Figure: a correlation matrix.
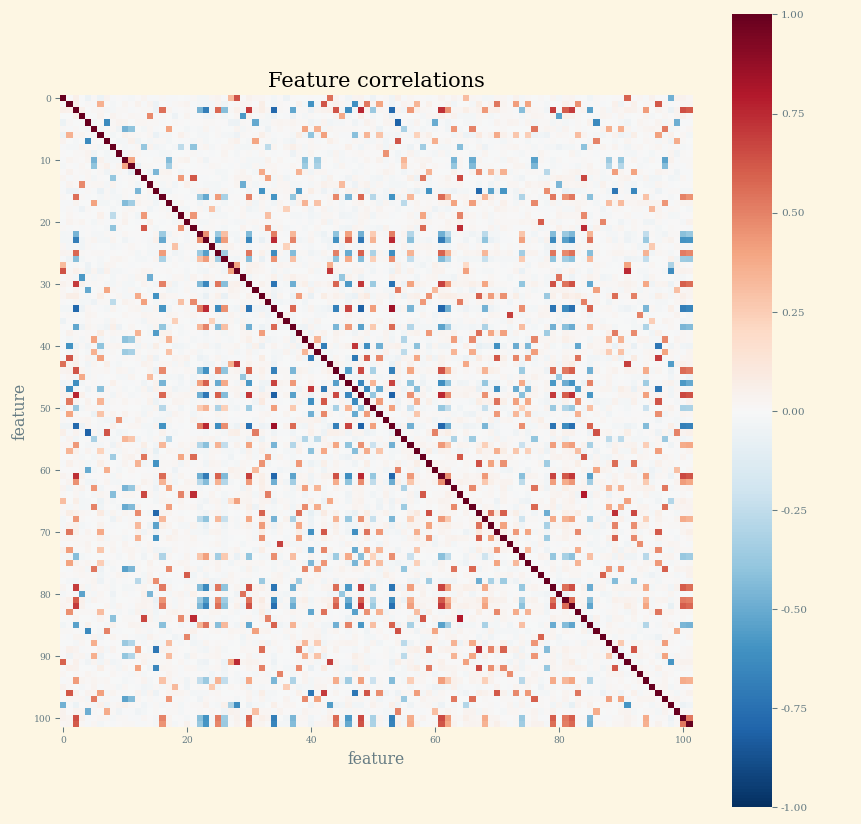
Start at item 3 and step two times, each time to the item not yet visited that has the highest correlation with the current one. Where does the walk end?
45
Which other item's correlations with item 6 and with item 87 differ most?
77
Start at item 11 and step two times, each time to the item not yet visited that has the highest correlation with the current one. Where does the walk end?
55
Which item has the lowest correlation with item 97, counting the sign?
10
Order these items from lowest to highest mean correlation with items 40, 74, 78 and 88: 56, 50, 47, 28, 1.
1, 56, 28, 50, 47
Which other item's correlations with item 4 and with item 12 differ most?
54
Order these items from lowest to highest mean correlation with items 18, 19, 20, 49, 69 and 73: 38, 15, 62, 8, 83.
15, 8, 62, 38, 83
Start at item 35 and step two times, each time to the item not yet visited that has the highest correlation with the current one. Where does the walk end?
93
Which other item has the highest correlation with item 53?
34
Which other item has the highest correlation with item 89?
67
